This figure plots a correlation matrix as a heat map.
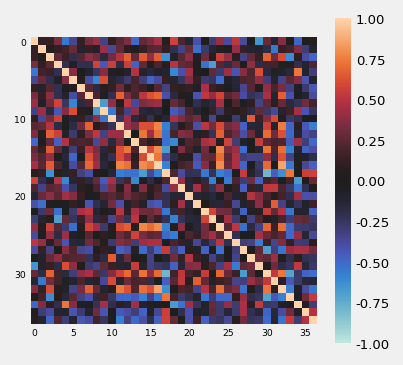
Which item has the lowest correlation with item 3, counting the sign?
23
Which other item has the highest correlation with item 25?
13
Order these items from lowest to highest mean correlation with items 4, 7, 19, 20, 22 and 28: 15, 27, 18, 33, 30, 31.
33, 27, 18, 15, 31, 30
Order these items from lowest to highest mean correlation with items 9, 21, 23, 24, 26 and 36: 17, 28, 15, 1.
28, 17, 1, 15
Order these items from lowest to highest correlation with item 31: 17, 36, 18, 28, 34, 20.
17, 34, 36, 20, 18, 28
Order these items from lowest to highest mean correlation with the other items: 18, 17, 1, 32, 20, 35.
17, 35, 18, 1, 20, 32
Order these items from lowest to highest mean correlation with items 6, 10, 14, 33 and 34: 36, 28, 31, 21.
36, 21, 31, 28
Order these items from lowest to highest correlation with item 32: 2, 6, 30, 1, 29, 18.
29, 18, 1, 6, 2, 30
